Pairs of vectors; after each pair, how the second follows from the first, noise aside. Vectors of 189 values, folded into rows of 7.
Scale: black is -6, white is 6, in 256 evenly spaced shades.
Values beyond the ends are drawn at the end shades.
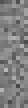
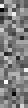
wrapped around, negated, scaled up.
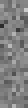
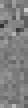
partly zeroed.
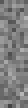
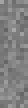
negated, shrunk.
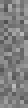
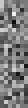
wrapped around, negated, scaled up.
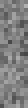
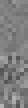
negated, partly zeroed.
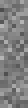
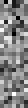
wrapped around, negated, scaled up.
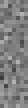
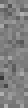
partly zeroed.
